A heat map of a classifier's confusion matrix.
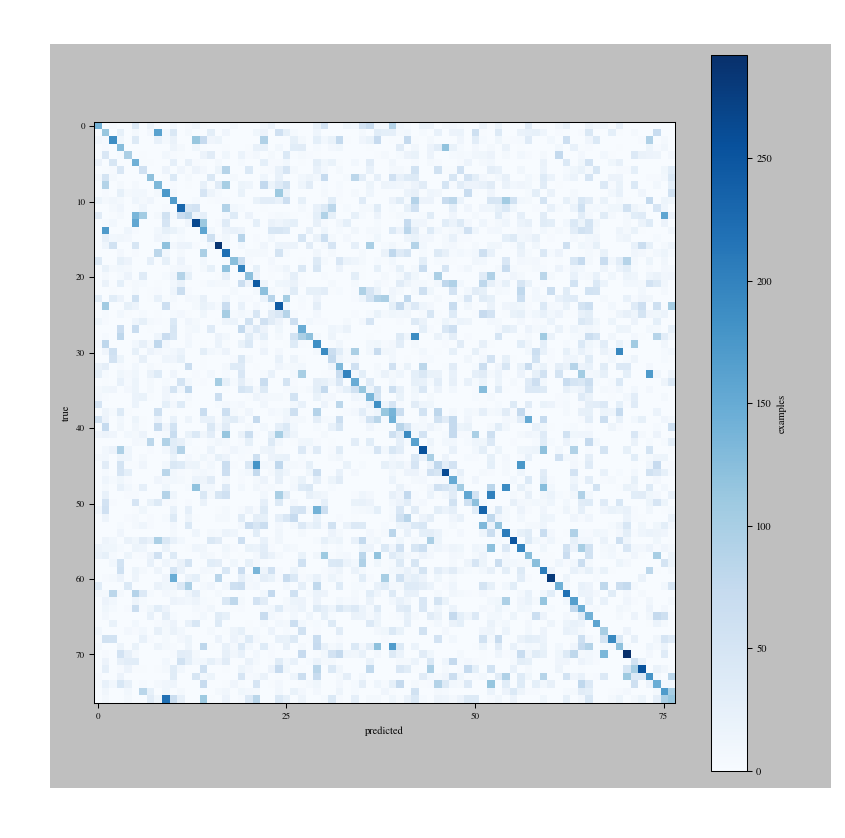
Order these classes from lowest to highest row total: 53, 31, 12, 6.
31, 6, 53, 12
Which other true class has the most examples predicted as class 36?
16
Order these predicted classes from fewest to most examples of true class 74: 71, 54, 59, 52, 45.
59, 54, 71, 45, 52
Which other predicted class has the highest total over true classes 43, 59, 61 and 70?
67
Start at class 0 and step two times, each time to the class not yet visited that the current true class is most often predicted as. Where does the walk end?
57
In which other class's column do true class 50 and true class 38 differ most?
39
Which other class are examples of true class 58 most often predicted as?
35
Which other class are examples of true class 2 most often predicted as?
13
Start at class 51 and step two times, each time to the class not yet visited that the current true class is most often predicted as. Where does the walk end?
71
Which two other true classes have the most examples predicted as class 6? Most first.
12, 75
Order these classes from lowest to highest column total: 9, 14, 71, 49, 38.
38, 49, 71, 14, 9
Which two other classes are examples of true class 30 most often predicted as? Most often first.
69, 34
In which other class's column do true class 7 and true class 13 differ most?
5
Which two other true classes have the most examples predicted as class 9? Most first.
76, 16
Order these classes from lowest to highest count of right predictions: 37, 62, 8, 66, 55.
8, 66, 37, 62, 55
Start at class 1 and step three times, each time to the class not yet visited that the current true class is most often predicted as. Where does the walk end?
14
